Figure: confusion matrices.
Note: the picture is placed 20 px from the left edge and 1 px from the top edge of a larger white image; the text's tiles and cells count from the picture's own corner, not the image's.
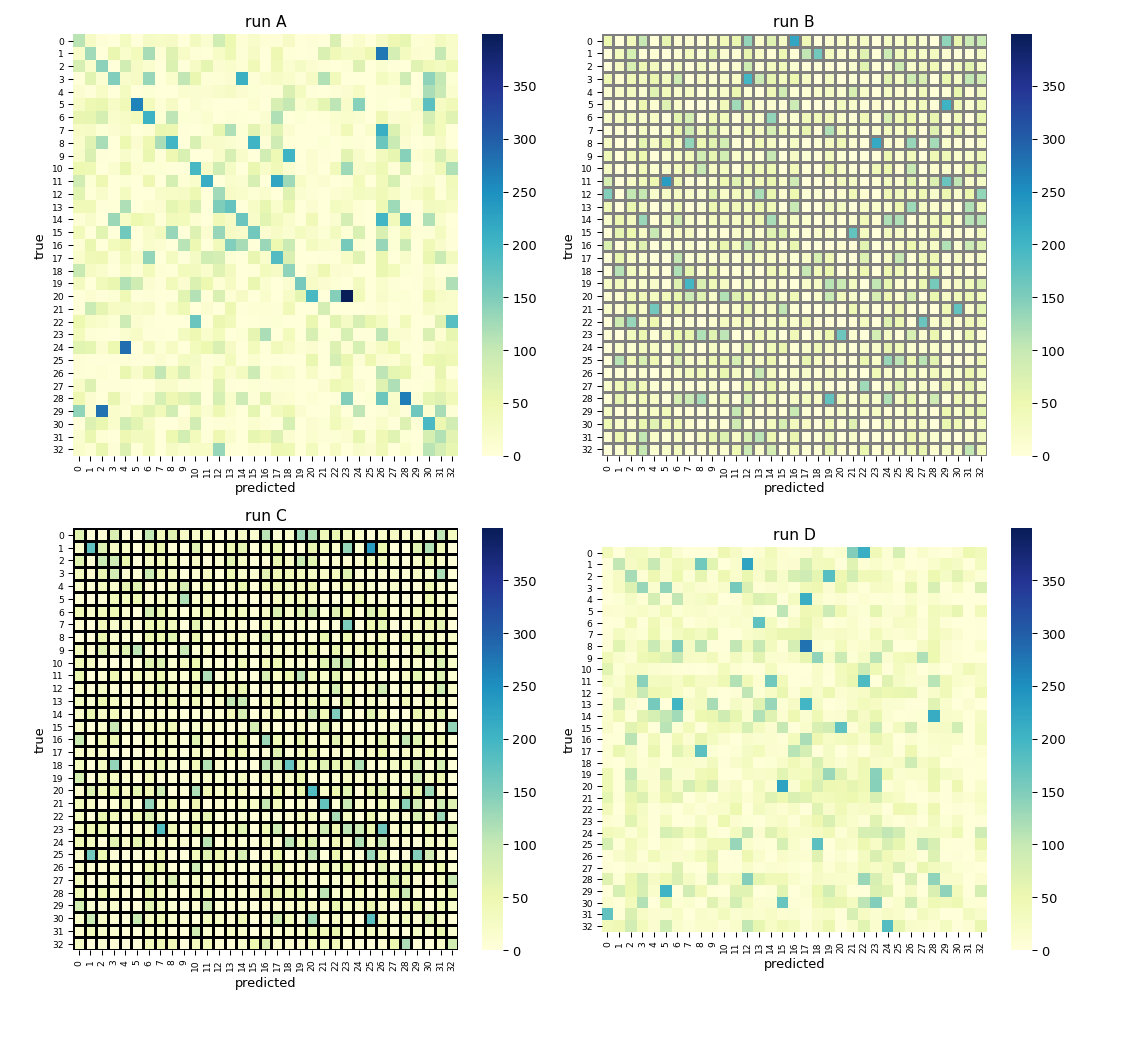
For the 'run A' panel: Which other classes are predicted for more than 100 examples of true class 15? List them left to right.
4, 8, 12
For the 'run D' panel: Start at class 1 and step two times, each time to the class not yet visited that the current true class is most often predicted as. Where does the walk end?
3
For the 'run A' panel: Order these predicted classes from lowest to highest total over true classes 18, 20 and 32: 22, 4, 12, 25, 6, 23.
25, 6, 4, 22, 12, 23
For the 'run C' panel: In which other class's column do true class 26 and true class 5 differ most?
9
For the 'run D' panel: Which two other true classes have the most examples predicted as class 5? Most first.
29, 3
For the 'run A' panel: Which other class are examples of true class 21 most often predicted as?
1
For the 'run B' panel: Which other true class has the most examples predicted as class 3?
14
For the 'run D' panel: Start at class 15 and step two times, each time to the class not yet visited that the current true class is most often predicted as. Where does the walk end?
23
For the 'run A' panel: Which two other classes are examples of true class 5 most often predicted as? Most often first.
30, 24
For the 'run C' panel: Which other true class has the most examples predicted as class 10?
20
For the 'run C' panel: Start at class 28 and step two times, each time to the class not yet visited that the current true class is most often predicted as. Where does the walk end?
6
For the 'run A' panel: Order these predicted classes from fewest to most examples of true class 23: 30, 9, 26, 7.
7, 9, 30, 26
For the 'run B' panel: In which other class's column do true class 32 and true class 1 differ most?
18
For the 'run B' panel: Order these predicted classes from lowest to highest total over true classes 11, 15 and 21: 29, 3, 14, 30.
3, 14, 29, 30
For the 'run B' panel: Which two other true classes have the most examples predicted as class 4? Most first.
21, 15
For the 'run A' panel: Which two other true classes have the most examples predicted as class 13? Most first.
16, 7
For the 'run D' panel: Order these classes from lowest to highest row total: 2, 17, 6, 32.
6, 17, 32, 2
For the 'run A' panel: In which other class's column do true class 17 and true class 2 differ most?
6
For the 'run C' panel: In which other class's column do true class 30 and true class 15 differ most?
25
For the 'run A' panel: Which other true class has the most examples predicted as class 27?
13
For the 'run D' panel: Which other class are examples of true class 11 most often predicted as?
22
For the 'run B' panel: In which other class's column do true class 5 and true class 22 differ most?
29
